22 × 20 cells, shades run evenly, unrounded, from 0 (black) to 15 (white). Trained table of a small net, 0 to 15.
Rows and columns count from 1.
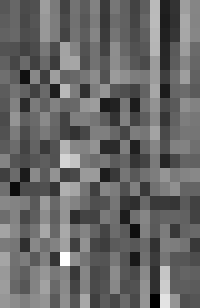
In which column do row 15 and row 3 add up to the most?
5
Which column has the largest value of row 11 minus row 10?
7
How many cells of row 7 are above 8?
3
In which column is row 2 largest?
16
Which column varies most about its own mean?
17
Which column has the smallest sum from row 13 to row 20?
14
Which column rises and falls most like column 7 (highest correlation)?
1
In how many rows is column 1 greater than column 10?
10
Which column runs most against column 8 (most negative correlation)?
15
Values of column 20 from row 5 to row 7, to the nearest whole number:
6 6 5
